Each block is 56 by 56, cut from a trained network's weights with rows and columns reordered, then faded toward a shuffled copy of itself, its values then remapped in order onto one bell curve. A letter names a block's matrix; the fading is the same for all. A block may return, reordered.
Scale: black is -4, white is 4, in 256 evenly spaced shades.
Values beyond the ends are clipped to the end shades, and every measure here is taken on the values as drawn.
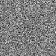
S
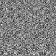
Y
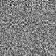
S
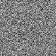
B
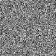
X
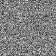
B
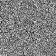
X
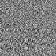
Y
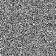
B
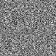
Y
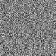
Y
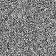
X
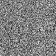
X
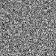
X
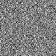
S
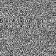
Y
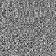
Y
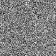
B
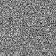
S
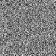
Y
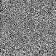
X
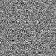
B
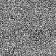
B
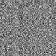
Y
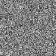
X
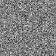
X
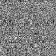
B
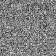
B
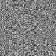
Y
